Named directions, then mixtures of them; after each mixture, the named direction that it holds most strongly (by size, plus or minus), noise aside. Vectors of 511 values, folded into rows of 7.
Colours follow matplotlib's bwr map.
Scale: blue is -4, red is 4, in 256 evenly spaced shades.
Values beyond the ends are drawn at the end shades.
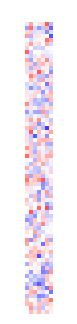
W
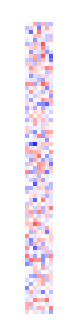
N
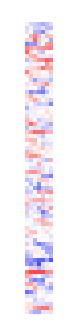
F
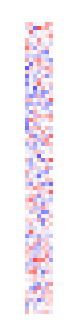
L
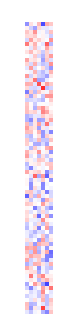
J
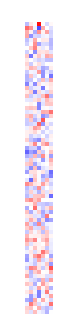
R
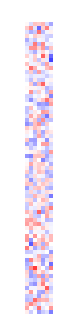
N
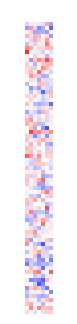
W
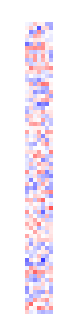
N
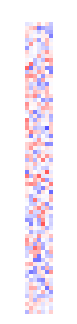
L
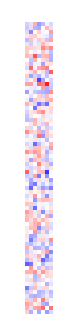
N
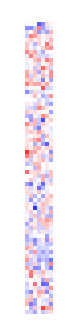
R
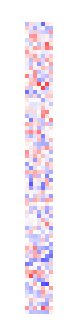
J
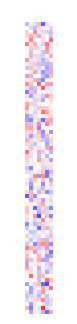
J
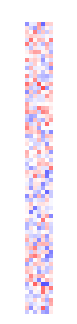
J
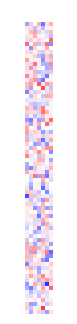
J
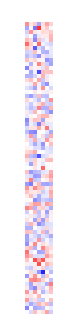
L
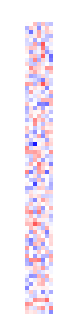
N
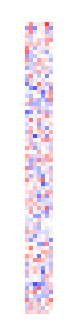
W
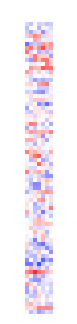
F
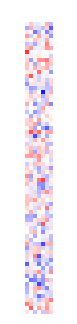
W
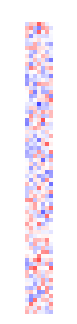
R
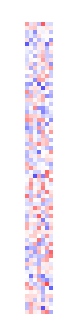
J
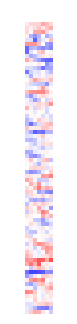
F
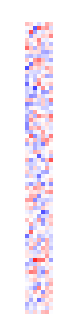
L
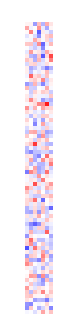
N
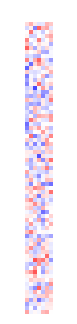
L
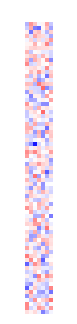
N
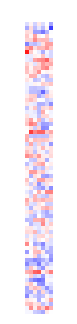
F
